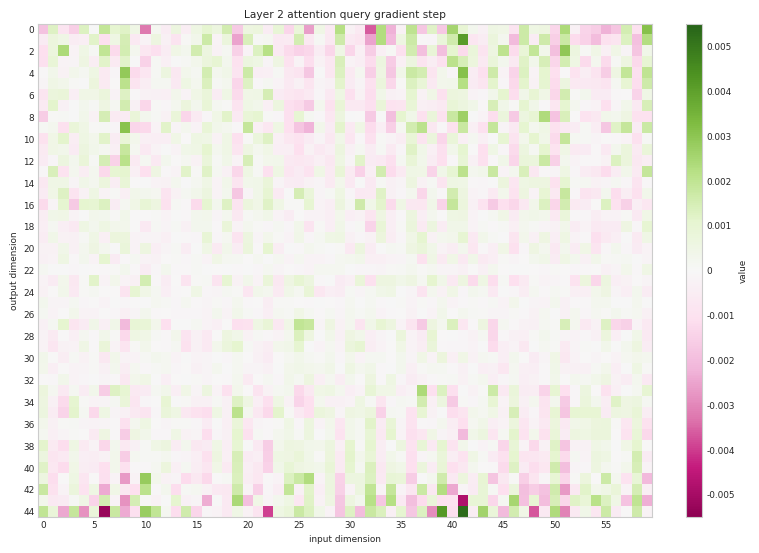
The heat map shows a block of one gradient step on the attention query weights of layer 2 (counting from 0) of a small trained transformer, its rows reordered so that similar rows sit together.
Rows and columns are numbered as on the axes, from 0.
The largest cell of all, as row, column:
44, 41
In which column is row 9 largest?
8
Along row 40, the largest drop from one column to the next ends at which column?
51
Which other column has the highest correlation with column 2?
22
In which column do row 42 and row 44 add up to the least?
6
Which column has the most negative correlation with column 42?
5
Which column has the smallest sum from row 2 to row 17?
50
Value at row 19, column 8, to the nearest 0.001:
0.001
